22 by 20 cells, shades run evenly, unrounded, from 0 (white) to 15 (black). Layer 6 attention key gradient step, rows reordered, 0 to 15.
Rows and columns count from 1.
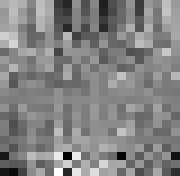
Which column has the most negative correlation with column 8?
5
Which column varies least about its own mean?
18
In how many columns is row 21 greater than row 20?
11
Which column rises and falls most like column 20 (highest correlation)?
1
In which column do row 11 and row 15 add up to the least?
13
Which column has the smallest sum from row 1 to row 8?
2
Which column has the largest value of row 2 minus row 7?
8
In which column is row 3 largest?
12
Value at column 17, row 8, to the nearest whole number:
7
